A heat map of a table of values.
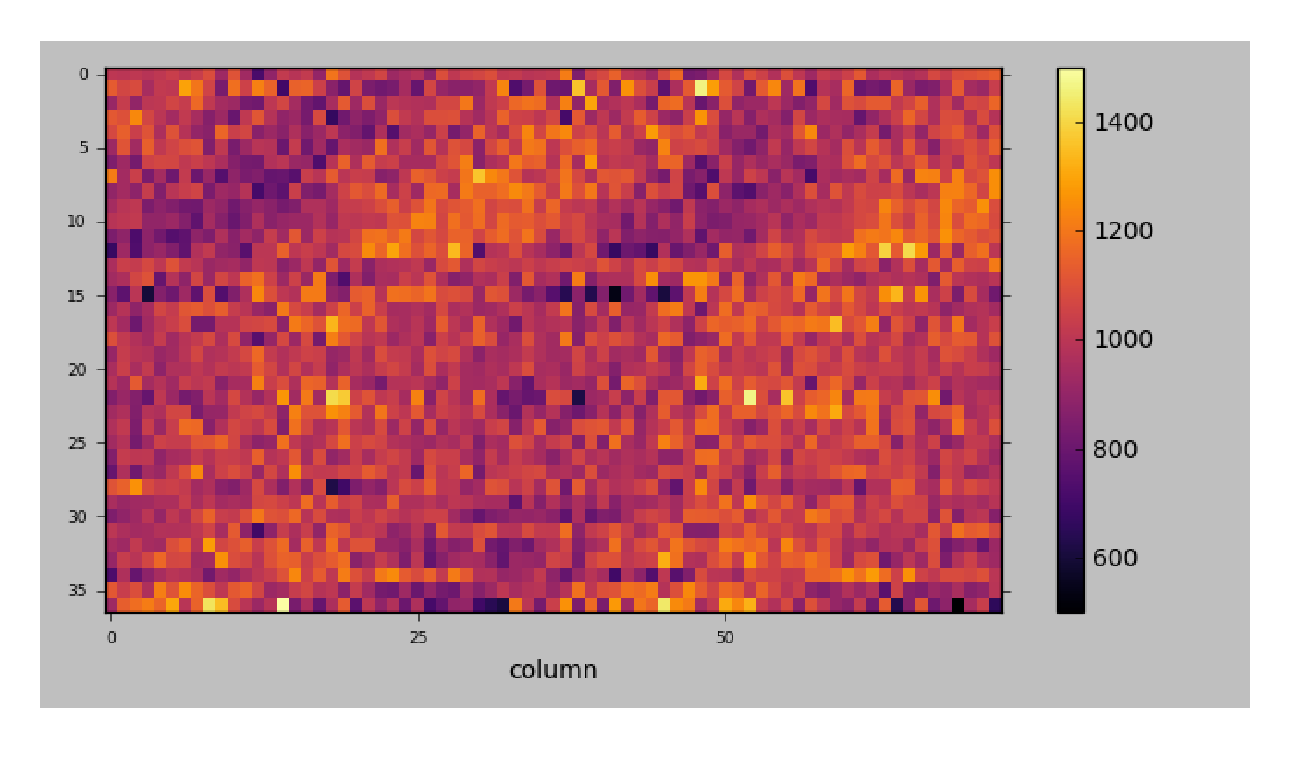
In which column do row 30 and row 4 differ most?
37
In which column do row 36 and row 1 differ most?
14
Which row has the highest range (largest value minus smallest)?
36
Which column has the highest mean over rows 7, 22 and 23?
18
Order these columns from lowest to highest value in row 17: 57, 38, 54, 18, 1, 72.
38, 1, 72, 54, 57, 18
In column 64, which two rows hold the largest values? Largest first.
15, 11
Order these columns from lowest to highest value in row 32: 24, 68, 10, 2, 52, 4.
68, 24, 4, 2, 10, 52
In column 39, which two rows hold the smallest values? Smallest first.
15, 30
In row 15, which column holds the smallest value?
41
